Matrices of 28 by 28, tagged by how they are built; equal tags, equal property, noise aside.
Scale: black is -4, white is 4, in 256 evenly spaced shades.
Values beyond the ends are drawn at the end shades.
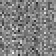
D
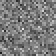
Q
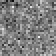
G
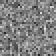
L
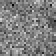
G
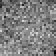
G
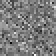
Q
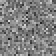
L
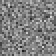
D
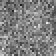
G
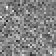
Q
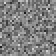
L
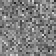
Q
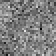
G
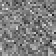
Q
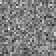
L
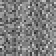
D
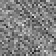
Q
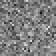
L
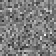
L
